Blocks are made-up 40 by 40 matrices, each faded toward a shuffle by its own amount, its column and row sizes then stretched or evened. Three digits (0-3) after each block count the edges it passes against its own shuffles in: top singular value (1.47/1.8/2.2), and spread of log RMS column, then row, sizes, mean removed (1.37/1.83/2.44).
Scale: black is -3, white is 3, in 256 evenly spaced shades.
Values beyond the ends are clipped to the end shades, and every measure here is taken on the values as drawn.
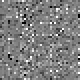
0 2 0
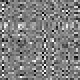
3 3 0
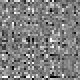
2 3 2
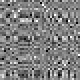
3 0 2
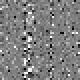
2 3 0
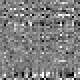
3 2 3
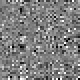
1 1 2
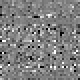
0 2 3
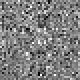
1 1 1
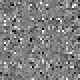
0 2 1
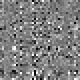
1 3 2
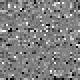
1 0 2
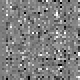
0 3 1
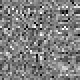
2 1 1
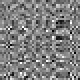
3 2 2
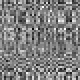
3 1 3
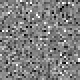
0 0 0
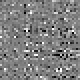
1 2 3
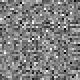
2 1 0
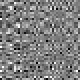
3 2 3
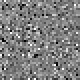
0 1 2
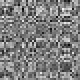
3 2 2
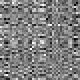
3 2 1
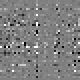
0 2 3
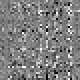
1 3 2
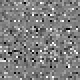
0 1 3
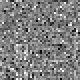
1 0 0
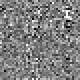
1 2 1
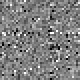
0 1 1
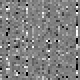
1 3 0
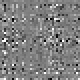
0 3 3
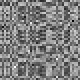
3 0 0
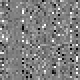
1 3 0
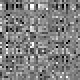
3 2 2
